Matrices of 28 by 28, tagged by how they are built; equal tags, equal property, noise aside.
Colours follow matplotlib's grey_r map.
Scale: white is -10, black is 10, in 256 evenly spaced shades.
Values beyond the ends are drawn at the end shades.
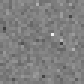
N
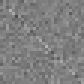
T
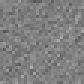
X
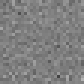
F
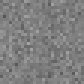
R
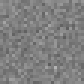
R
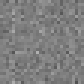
F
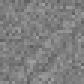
X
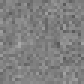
F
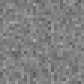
R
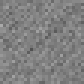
X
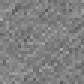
X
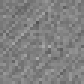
X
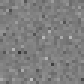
N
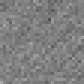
X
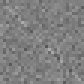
T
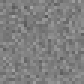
R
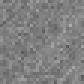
X
